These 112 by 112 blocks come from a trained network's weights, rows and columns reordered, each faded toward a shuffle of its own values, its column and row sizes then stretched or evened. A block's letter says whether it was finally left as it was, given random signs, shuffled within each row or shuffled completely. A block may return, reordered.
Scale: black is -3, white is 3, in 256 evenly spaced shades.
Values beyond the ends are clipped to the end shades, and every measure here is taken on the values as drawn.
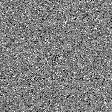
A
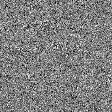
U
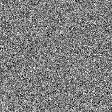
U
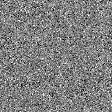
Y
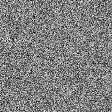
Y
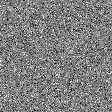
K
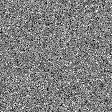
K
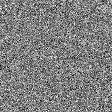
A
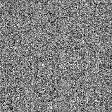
Y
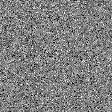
Y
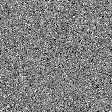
K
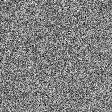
K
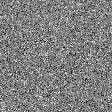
A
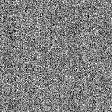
Y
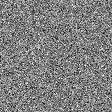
K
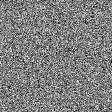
A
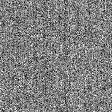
Y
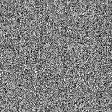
Y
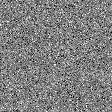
K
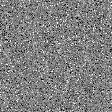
U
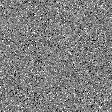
A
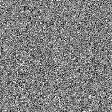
Y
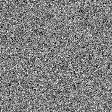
A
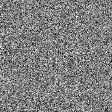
Y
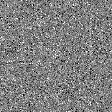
Y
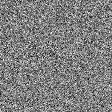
A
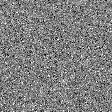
A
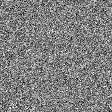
U
